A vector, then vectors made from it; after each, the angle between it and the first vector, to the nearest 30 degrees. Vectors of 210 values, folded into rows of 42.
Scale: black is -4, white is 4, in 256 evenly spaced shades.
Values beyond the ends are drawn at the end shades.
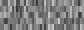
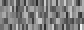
30 degrees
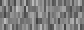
150 degrees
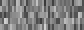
150 degrees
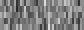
30 degrees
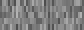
150 degrees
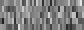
90 degrees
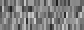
120 degrees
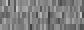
120 degrees
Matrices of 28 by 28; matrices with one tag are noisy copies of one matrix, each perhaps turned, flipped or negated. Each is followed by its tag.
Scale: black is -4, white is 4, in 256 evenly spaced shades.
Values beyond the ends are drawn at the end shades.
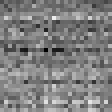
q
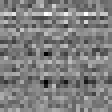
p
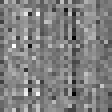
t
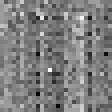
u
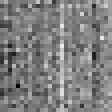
q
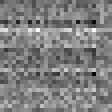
u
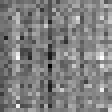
q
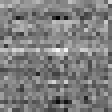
q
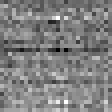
q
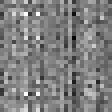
t
